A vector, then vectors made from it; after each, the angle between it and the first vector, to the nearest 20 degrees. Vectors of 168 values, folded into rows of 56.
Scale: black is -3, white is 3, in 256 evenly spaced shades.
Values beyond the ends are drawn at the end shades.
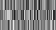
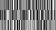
80 degrees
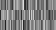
80 degrees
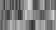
100 degrees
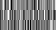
60 degrees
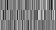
80 degrees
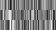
40 degrees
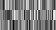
160 degrees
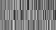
60 degrees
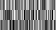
160 degrees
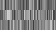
20 degrees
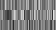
160 degrees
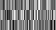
160 degrees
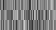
120 degrees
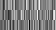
140 degrees
